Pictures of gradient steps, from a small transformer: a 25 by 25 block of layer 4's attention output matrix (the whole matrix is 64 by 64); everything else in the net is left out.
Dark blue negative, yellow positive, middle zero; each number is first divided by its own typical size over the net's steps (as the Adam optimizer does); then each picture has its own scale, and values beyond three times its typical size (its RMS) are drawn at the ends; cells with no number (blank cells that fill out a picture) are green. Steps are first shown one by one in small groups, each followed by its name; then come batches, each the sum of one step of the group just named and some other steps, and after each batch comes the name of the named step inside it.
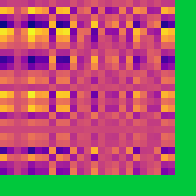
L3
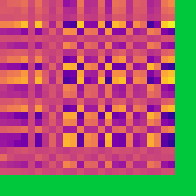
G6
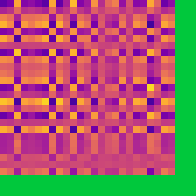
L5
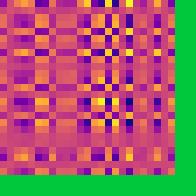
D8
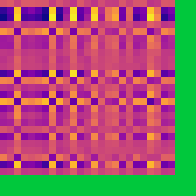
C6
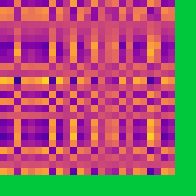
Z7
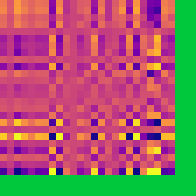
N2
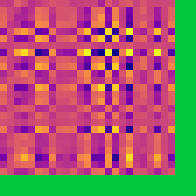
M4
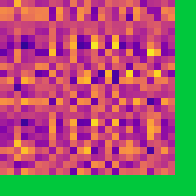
Z7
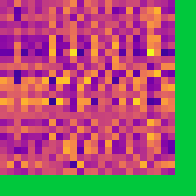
Z7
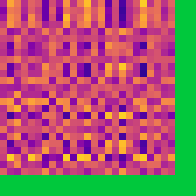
C6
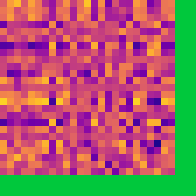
Z7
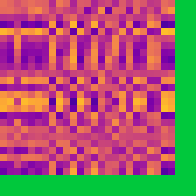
L3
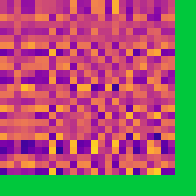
N2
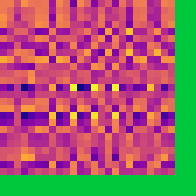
M4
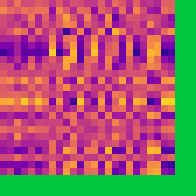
N2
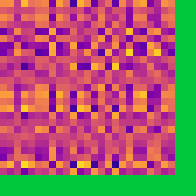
M4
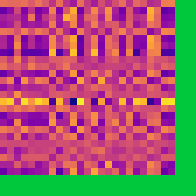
C6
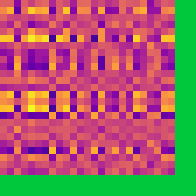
L3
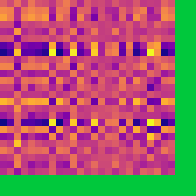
Z7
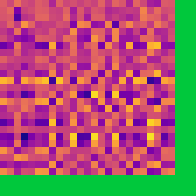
Z7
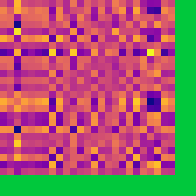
L5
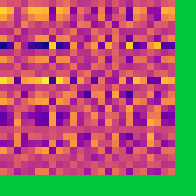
Z7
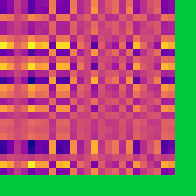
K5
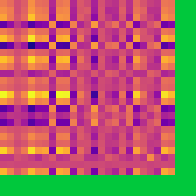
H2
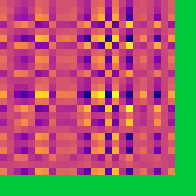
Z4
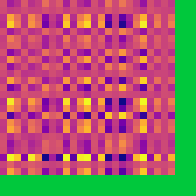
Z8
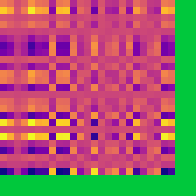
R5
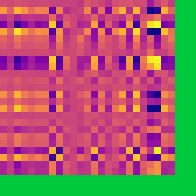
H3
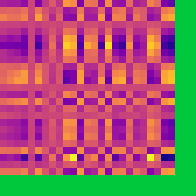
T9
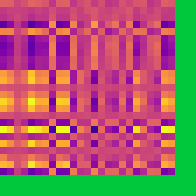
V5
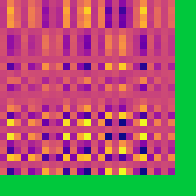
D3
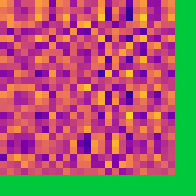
Z4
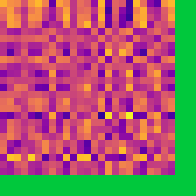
D3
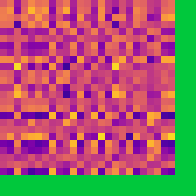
R5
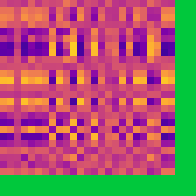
T9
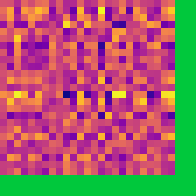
Z8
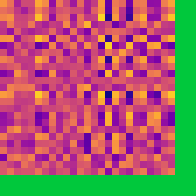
Z4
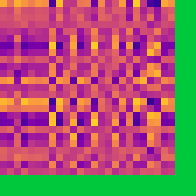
V5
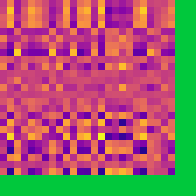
D3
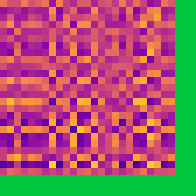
Z8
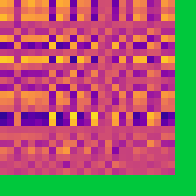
H2
